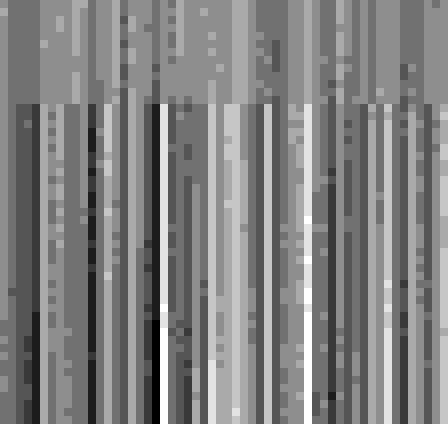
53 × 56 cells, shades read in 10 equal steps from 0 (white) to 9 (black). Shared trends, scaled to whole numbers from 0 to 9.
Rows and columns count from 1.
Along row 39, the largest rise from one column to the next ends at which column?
22
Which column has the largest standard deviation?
21
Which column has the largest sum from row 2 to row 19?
20
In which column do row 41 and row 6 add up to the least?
39
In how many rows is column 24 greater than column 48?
36
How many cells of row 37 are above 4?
29
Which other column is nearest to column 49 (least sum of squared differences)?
27
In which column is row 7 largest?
35
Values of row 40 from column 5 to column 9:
8 3 5 4 5
